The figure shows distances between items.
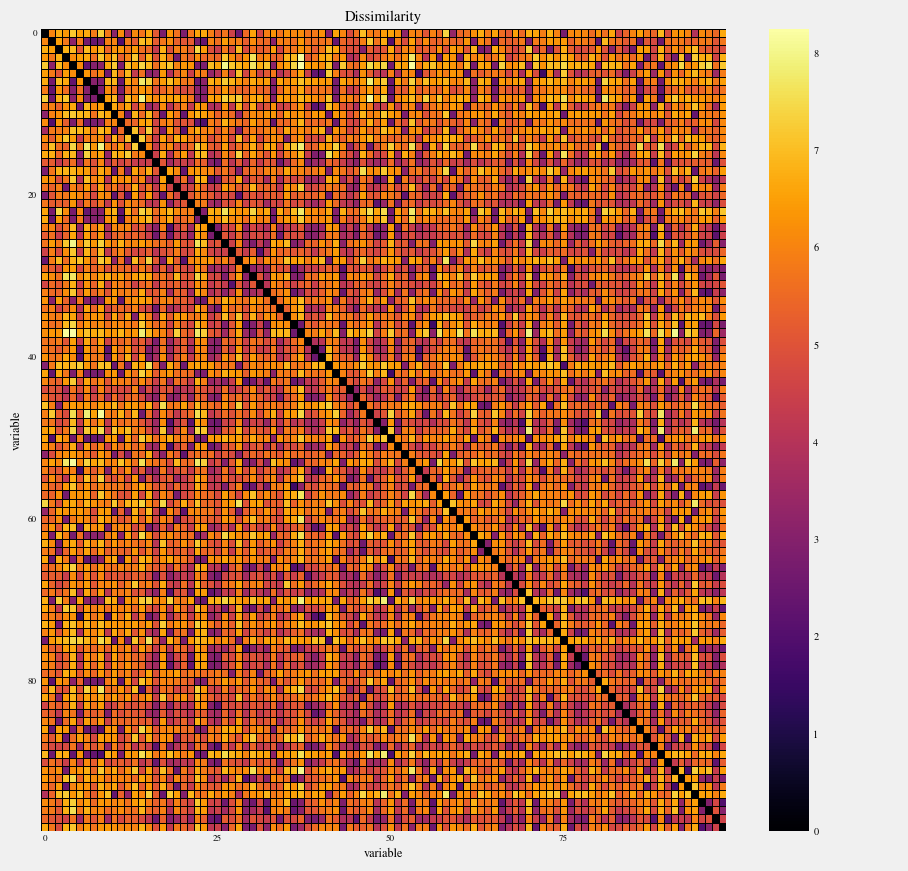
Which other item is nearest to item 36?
56
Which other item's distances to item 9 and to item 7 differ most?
89
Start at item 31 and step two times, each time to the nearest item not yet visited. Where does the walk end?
79
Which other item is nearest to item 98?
95
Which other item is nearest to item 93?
91
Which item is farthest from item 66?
4
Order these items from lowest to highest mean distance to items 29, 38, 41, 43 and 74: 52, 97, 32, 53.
97, 32, 53, 52
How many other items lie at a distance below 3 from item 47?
3
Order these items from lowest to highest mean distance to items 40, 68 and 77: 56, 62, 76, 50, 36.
76, 56, 36, 62, 50
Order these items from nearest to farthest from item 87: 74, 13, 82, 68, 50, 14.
68, 14, 50, 82, 74, 13
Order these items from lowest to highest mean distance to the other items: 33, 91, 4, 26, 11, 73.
11, 33, 26, 91, 73, 4
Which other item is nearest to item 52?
20
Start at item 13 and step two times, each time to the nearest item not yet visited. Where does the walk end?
16
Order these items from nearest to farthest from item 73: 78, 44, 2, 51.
2, 44, 78, 51
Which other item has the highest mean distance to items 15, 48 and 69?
70
